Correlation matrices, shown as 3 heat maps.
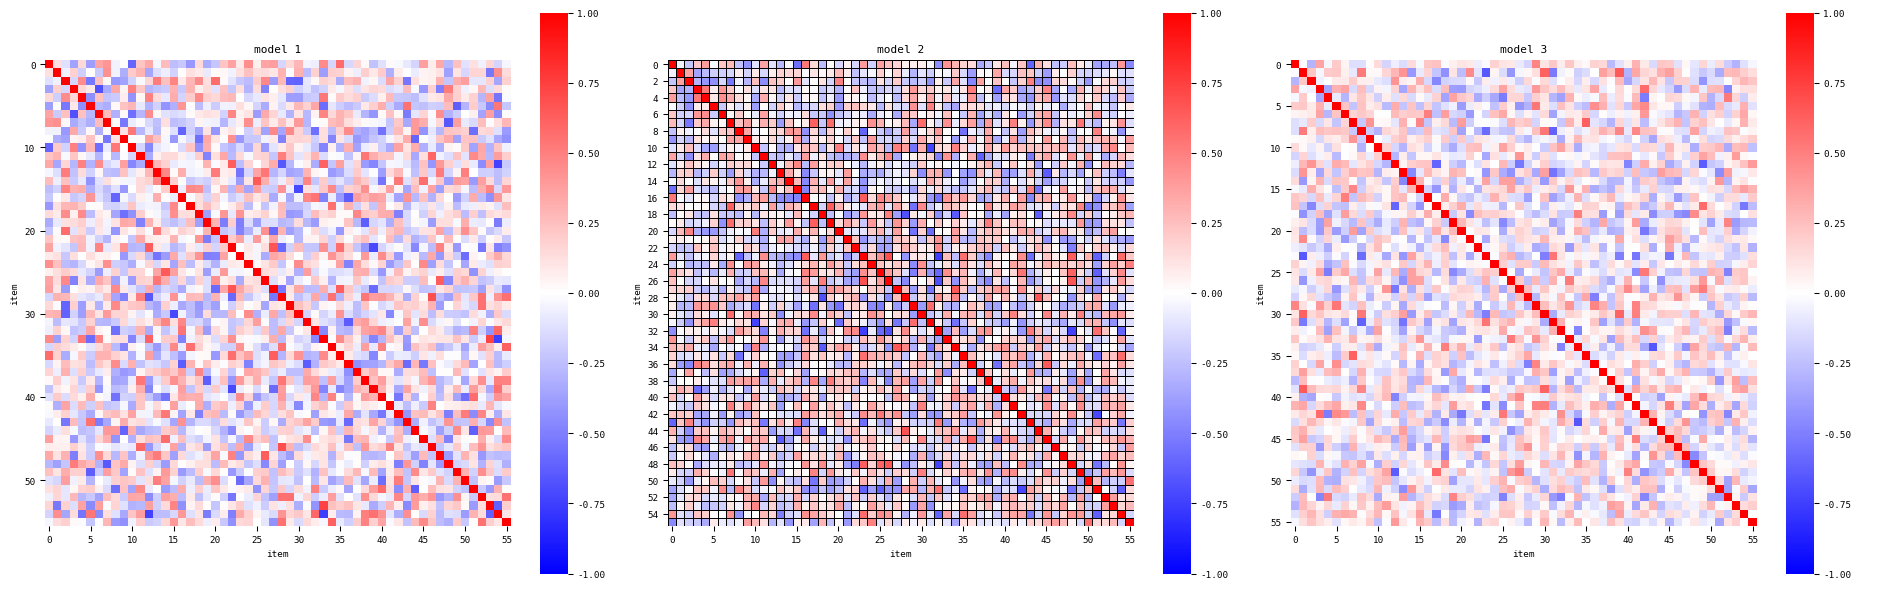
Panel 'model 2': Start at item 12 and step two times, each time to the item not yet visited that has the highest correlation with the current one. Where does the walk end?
43
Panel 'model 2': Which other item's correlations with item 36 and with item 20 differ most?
2
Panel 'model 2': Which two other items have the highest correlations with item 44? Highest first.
28, 34
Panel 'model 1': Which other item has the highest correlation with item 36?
8
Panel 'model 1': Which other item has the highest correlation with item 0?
35
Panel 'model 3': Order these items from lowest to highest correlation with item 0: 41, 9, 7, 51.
7, 9, 51, 41
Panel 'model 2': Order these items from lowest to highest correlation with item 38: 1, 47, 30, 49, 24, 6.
6, 1, 47, 24, 30, 49
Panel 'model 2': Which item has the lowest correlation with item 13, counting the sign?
45
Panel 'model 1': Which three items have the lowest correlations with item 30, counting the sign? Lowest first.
15, 2, 41
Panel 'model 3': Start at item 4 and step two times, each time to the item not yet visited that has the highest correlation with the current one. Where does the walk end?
19
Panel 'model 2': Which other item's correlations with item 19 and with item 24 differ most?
55
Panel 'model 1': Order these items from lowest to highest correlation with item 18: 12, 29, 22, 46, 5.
29, 5, 22, 12, 46
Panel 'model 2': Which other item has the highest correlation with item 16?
23
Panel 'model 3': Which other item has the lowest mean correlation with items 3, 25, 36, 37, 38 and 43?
20
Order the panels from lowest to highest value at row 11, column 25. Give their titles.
model 3, model 1, model 2
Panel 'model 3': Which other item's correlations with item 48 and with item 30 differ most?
1
